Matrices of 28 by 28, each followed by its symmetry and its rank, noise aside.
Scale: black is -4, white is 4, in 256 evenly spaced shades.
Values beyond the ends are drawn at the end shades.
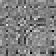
symmetric, rank four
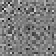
symmetric, rank six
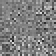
antisymmetric, rank six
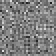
antisymmetric, rank six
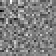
antisymmetric, rank six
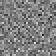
antisymmetric, rank eight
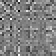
antisymmetric, rank four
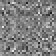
antisymmetric, rank six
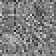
antisymmetric, rank six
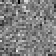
no symmetry, rank eight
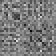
symmetric, rank six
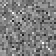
symmetric, rank eight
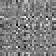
antisymmetric, rank four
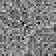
symmetric, rank eight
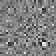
symmetric, rank four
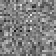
antisymmetric, rank six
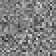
antisymmetric, rank eight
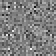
antisymmetric, rank eight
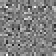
no symmetry, rank four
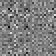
no symmetry, rank four
